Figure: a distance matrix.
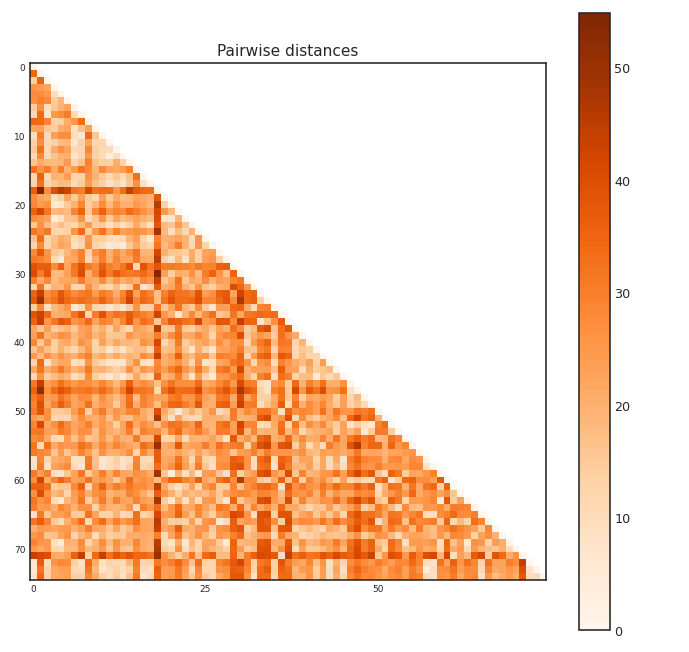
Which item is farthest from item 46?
1
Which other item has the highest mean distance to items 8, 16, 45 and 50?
18
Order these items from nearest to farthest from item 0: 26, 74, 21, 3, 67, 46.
74, 26, 67, 3, 46, 21
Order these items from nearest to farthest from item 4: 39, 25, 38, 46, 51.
51, 38, 25, 39, 46
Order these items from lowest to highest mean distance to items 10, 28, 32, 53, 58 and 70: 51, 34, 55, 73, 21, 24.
73, 51, 24, 55, 21, 34
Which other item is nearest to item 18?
47
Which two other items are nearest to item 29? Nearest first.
15, 56
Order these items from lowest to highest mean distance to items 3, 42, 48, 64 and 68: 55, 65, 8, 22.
22, 55, 8, 65
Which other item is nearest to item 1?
55
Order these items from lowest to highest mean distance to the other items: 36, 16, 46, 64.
16, 64, 46, 36
